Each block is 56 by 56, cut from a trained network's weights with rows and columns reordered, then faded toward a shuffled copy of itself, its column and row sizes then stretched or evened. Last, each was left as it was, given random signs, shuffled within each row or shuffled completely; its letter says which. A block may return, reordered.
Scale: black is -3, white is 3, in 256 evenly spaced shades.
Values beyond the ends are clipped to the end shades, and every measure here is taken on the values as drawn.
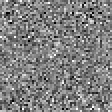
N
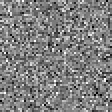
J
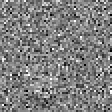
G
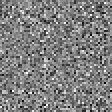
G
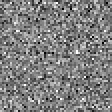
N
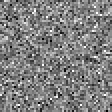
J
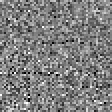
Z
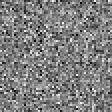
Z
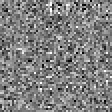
G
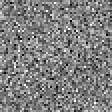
J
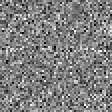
G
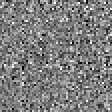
Z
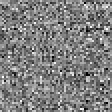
G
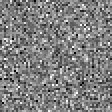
J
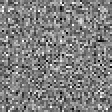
G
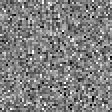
J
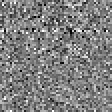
Z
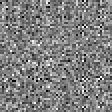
G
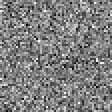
N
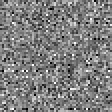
Z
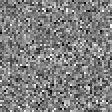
N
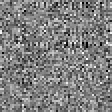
G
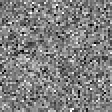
J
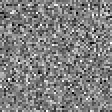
N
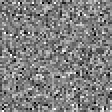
N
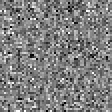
G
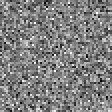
J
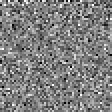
N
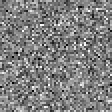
J
